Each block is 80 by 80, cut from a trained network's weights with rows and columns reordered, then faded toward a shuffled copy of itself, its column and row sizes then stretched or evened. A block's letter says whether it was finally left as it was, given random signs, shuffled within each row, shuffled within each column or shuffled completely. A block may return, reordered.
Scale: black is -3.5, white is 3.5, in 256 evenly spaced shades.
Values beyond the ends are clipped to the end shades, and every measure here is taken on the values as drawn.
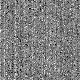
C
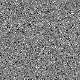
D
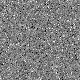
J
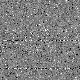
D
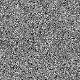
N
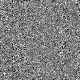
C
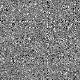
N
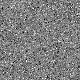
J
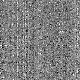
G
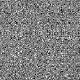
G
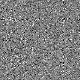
N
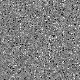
C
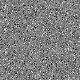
C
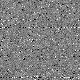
D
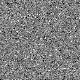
D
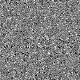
D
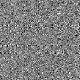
G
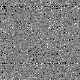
G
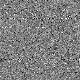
D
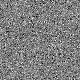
J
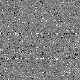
G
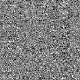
G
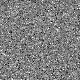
J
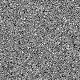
J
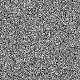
C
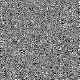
N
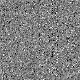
C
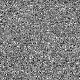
D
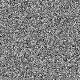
D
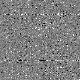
N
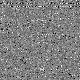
D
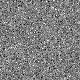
J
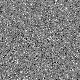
J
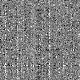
G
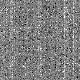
G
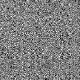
G
